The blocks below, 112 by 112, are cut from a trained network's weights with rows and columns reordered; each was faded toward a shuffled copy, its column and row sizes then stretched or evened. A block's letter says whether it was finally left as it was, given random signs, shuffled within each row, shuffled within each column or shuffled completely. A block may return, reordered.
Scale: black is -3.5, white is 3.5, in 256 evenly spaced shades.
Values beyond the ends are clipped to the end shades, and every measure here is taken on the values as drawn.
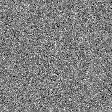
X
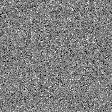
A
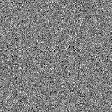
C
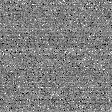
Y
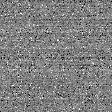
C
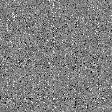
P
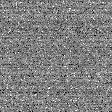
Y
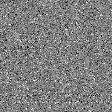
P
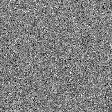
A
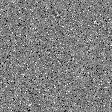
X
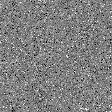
A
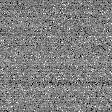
Y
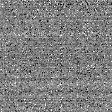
C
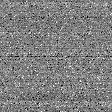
Y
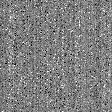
A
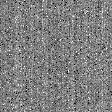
A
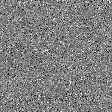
Y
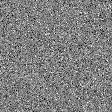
X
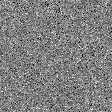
X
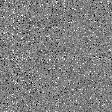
P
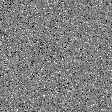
X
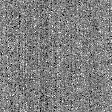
A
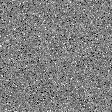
X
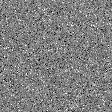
X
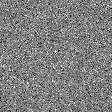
X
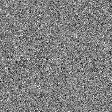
P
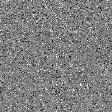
P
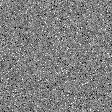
X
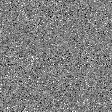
Y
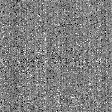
C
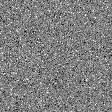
X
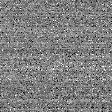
C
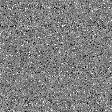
Y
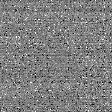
C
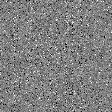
A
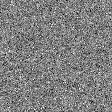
X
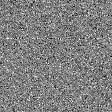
Y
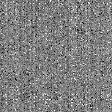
C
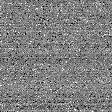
Y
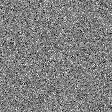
X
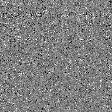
P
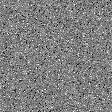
X
